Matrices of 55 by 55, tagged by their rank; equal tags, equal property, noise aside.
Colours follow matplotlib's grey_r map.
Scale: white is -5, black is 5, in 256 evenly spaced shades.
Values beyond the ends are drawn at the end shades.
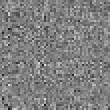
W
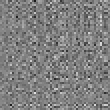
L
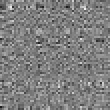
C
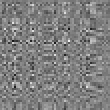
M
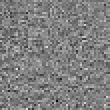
W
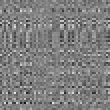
M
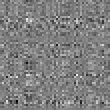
L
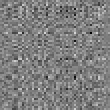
L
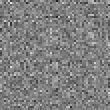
C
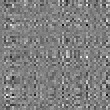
M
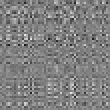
M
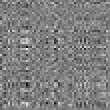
M
